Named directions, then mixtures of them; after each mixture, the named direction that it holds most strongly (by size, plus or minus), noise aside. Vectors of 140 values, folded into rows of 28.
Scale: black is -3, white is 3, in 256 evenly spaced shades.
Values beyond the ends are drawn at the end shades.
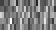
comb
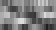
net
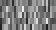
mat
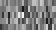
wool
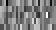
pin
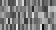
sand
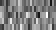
pin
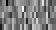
mat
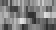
net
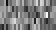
pin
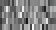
mat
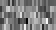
mat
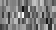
wool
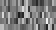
wool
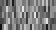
mat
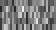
mat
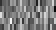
comb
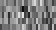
wool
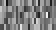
pin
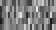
mat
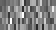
wool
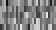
pin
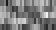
net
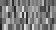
mat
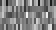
pin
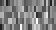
pin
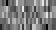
mat
